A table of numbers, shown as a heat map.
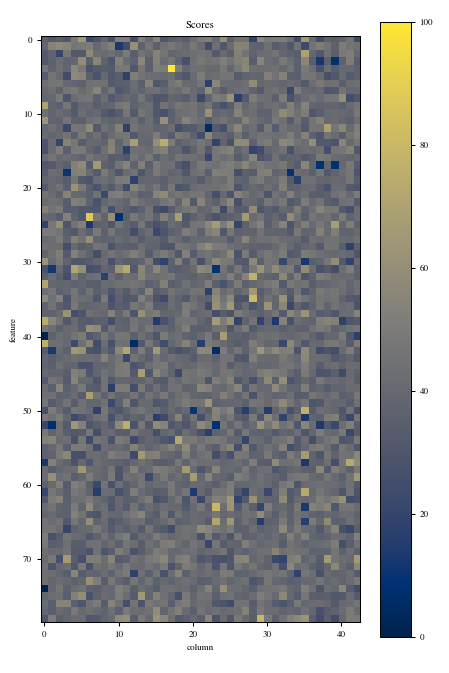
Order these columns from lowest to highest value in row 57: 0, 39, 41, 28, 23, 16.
0, 39, 16, 23, 28, 41
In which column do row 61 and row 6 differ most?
35
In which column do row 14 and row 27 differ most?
16
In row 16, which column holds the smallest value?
22
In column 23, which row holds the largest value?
63
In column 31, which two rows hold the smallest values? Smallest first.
38, 70
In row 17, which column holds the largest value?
7
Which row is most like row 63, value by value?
65
